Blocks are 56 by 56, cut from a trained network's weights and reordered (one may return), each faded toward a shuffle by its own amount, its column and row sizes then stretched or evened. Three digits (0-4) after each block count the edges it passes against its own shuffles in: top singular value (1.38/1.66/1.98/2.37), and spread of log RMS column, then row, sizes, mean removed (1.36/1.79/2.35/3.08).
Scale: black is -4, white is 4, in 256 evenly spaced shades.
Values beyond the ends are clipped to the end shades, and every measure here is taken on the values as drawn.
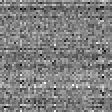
3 2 1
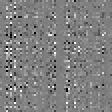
3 4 2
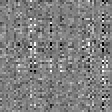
4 3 2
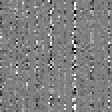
3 4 0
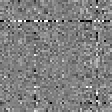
3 2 2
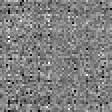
1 3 0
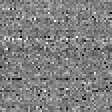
1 1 3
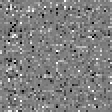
0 2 1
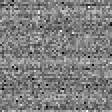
2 1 0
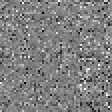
2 2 0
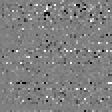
0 1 3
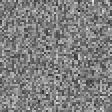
0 2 0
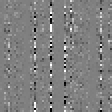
3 4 0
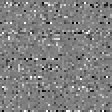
0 0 3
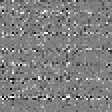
3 2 3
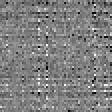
3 3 1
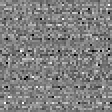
0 0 4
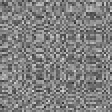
4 0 2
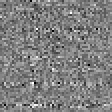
0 2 3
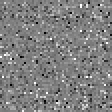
0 0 1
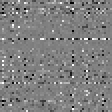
2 2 3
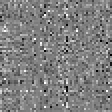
2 3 1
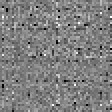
0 3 2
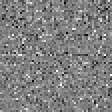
2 0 1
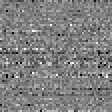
1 0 4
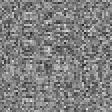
3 2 0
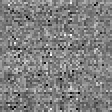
1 3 0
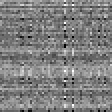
4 3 1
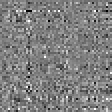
3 2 3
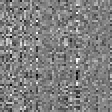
3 4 0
